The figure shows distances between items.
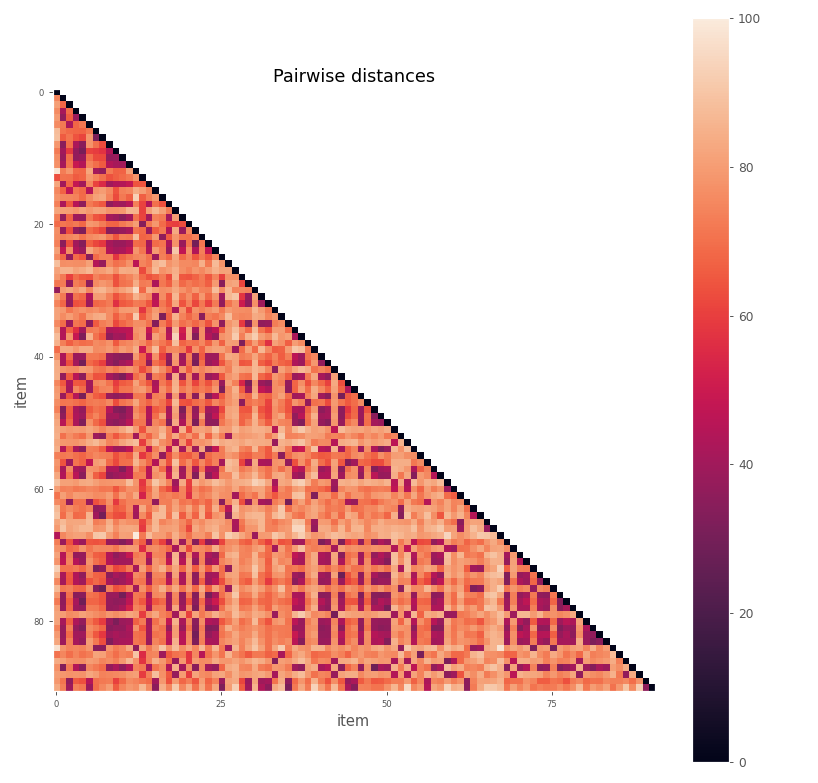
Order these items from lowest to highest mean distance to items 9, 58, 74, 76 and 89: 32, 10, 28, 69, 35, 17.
10, 17, 32, 35, 28, 69
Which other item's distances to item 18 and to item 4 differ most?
37
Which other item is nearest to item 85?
55
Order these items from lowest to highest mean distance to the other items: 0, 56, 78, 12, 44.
78, 44, 56, 12, 0
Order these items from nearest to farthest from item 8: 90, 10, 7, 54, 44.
10, 54, 7, 44, 90
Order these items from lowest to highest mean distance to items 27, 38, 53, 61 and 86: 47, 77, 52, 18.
18, 47, 77, 52
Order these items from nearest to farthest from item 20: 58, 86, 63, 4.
86, 4, 58, 63
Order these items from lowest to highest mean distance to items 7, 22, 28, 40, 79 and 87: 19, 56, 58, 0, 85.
19, 58, 85, 56, 0
